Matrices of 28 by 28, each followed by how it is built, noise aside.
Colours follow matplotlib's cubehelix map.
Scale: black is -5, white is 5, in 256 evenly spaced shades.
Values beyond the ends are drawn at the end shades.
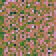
repeating rows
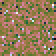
sparse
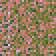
repeating rows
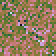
banded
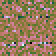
uneven rows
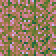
repeating rows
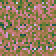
uneven rows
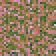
repeating rows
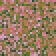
repeating rows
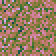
repeating rows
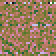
uneven rows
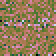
uneven rows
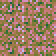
repeating rows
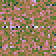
uneven rows
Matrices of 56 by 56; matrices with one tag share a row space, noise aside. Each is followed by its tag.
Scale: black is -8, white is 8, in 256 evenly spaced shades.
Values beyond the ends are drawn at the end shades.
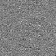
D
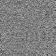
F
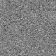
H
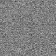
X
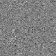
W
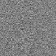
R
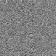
R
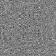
D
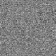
F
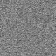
F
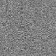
R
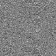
D
